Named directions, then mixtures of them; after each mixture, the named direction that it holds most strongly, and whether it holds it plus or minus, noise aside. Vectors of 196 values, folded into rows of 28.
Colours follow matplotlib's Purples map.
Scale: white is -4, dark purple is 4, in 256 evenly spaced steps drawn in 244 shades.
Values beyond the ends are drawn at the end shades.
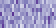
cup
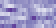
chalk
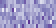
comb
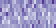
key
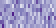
cup, plus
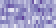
chalk, minus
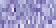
comb, minus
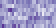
chalk, plus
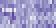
chalk, minus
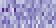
comb, minus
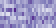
chalk, plus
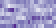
chalk, plus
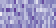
cup, minus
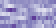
chalk, plus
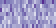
key, plus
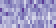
key, plus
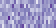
cup, minus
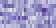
chalk, minus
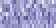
key, minus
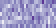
cup, minus
